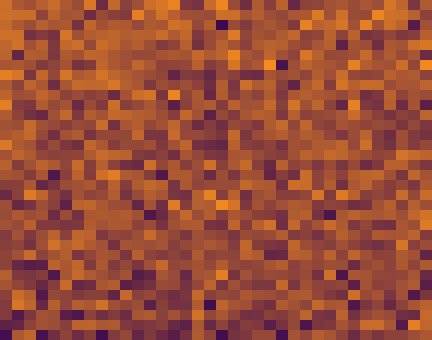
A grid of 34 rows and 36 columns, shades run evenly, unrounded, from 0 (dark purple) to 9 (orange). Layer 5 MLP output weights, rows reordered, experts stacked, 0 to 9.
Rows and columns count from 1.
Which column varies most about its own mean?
19
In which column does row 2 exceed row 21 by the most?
12
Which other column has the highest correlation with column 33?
4
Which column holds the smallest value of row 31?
18
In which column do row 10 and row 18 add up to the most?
15
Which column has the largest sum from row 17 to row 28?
7
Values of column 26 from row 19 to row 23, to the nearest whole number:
7 4 5 6 4
